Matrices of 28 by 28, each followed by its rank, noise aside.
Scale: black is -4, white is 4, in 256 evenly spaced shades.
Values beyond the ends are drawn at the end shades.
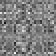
three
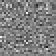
six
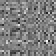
four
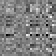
two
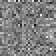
six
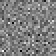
six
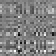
two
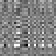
two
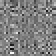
three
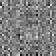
three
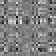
two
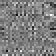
four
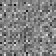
four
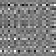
two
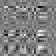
two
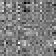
three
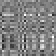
two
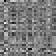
three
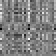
two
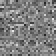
six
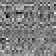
four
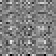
three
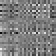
two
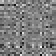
three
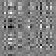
two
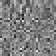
four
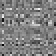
three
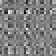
two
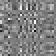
three
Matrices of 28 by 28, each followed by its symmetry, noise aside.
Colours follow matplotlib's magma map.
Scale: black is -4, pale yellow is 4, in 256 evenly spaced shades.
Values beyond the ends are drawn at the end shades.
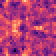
mirrored top to bottom.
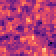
antisymmetric.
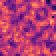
symmetric across the other diagonal.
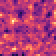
antisymmetric.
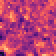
symmetric across the other diagonal.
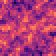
same after a half turn.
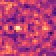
mirrored top to bottom.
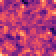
symmetric across the other diagonal.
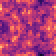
mirrored top to bottom.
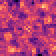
same after a half turn.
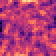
antisymmetric.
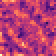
symmetric across the other diagonal.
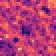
symmetric across the other diagonal.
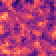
antisymmetric.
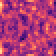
mirrored top to bottom.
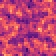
same after a half turn.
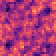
same after a half turn.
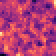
antisymmetric.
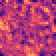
symmetric across the other diagonal.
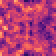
mirrored top to bottom.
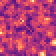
symmetric.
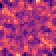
same after a half turn.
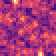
same after a half turn.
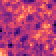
symmetric across the other diagonal.
